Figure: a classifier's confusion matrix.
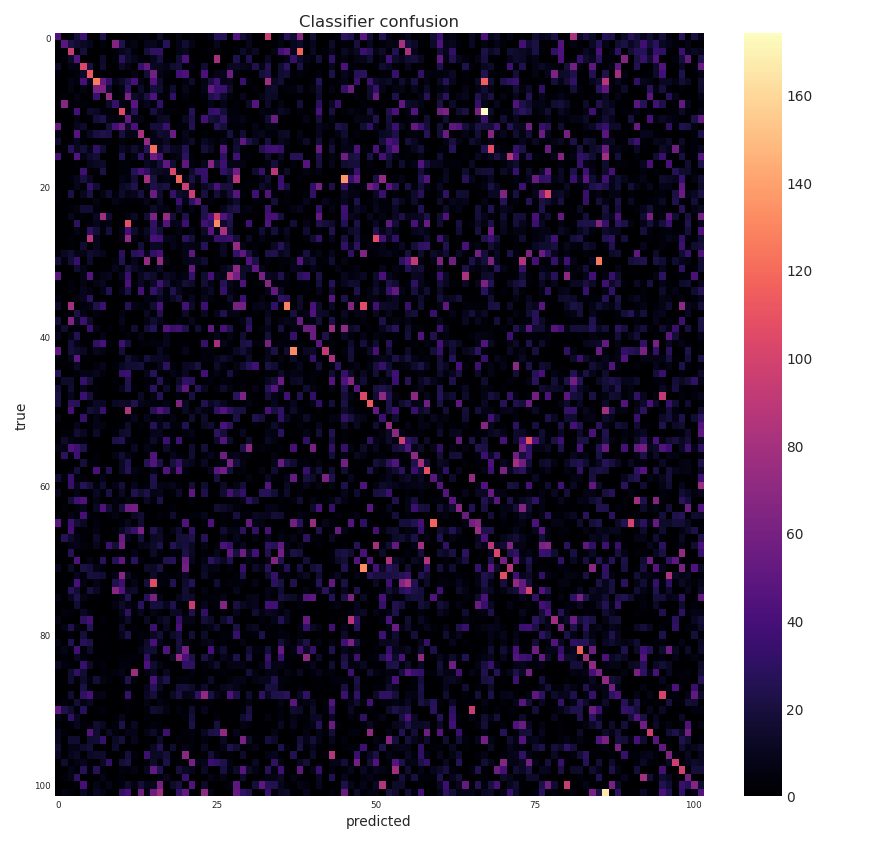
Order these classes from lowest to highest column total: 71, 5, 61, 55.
71, 61, 5, 55
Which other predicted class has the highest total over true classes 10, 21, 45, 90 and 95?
67
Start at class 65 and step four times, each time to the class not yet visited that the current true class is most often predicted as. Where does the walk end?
40
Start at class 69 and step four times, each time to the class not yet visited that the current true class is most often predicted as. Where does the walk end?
86
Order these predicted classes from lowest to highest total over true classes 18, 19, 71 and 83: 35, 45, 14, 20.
35, 20, 14, 45
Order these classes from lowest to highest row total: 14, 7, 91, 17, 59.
91, 59, 14, 17, 7
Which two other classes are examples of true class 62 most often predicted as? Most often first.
91, 94
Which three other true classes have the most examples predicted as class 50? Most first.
27, 68, 8
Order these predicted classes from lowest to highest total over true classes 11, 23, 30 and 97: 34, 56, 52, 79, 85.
52, 79, 34, 56, 85
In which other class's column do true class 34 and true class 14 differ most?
29
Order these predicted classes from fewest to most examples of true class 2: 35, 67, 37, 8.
8, 37, 67, 35
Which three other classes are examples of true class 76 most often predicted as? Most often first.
21, 26, 66
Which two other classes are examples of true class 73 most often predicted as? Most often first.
15, 55
